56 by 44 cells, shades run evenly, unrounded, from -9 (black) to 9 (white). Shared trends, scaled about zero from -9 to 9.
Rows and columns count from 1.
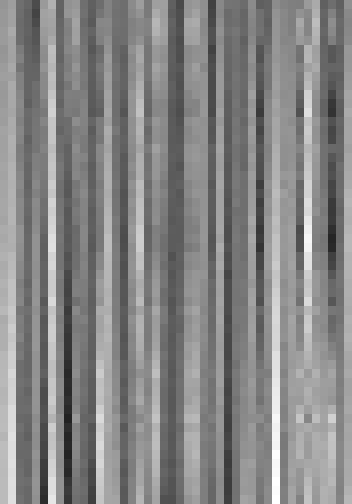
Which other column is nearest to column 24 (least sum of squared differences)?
25
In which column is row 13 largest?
39
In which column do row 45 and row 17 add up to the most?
35
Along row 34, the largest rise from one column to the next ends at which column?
7
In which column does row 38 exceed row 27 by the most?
42
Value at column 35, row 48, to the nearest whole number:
8
